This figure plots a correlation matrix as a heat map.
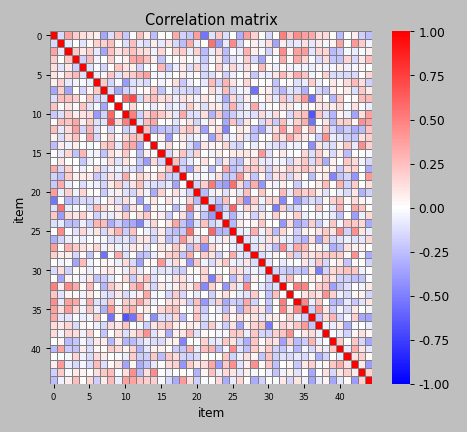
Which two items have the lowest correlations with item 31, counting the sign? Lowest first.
22, 1
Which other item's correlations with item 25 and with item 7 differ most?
28
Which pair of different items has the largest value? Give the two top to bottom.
8, 11
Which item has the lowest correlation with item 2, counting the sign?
7
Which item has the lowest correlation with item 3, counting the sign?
29
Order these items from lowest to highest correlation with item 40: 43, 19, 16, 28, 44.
44, 16, 43, 28, 19
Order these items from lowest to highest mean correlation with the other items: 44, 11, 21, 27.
21, 44, 27, 11
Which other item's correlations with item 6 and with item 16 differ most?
10
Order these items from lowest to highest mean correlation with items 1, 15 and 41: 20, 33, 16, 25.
33, 20, 16, 25
